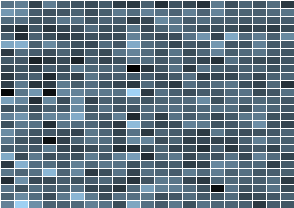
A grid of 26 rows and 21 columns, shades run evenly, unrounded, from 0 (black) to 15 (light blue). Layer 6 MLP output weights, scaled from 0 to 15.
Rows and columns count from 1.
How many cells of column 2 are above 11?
3
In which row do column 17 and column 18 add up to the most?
5
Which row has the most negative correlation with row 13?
10
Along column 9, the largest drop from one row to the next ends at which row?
16
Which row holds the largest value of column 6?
25
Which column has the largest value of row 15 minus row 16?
4
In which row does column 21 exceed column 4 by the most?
12
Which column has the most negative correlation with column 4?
7
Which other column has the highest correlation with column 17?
15
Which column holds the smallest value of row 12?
1
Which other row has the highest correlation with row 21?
23
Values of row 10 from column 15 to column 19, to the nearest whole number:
4 5 5 7 5
